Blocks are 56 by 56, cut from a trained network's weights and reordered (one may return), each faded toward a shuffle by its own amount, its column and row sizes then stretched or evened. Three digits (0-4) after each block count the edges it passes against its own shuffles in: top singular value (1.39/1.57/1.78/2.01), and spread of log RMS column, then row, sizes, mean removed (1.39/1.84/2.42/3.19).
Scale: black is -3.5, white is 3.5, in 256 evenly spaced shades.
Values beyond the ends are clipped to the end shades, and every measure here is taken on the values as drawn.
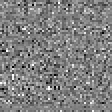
1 1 3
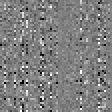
3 4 1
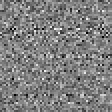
2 0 3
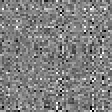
4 3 2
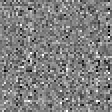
2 2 1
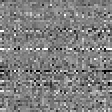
4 2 3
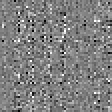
2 3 2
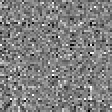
2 2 2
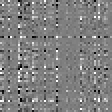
4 4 3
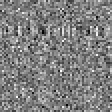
3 0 1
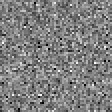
0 0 1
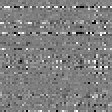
2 1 4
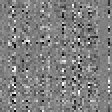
1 4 2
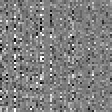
1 4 0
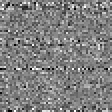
2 0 3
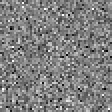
0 1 1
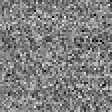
1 0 0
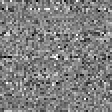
0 0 3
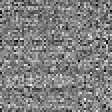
3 3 0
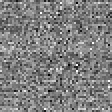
2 1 1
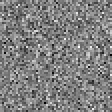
1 1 0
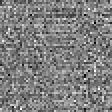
2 1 0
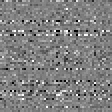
3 1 4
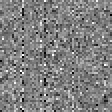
2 3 0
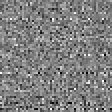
3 1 3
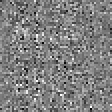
1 3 0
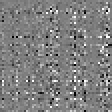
2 4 3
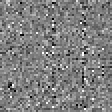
1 2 1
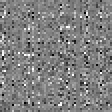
0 4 2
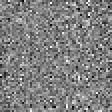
0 2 0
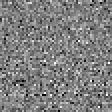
1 0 2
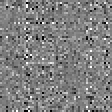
1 3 3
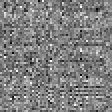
3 3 0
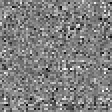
1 1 2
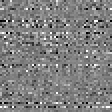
1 2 4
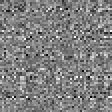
3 0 3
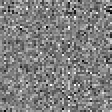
0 2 1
